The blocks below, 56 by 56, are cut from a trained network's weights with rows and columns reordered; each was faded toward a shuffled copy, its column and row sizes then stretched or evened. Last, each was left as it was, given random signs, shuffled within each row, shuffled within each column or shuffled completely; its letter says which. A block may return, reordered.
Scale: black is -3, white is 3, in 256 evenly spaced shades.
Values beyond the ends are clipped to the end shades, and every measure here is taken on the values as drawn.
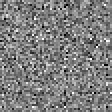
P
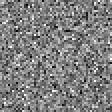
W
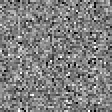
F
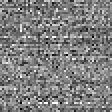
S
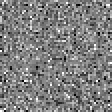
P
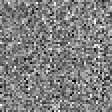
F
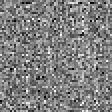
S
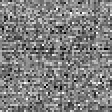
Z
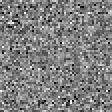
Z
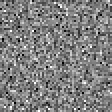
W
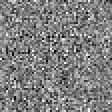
P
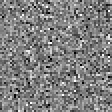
F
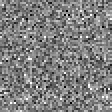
Z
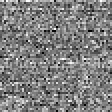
Z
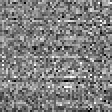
S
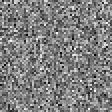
F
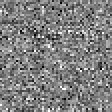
S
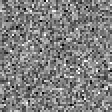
W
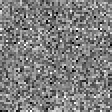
P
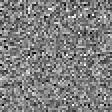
P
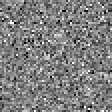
Z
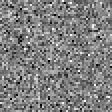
W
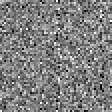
F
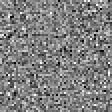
P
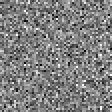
F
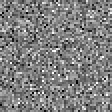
W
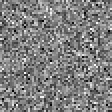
F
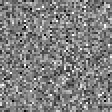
F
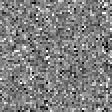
F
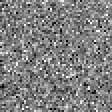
W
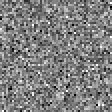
W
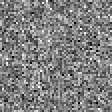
F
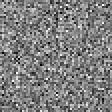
F
